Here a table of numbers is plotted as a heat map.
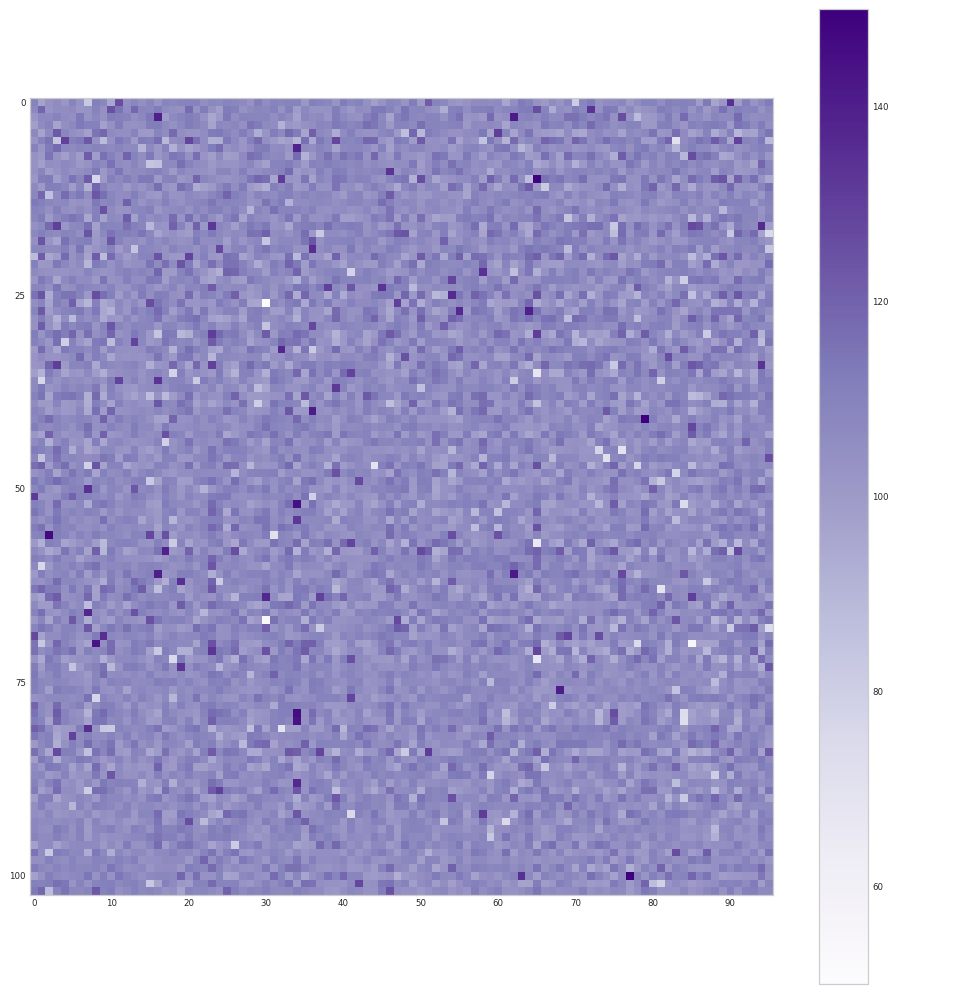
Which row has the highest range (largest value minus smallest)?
70
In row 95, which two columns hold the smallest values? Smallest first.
59, 88
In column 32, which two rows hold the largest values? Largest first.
32, 10
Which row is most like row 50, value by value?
66
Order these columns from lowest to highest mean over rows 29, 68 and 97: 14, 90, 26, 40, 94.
90, 94, 40, 14, 26
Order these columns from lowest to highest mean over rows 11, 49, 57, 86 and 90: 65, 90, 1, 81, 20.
65, 81, 1, 20, 90
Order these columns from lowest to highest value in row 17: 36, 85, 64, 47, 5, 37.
37, 64, 36, 5, 85, 47
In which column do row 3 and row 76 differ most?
68
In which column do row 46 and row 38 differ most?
74
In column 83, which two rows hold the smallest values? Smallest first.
5, 48
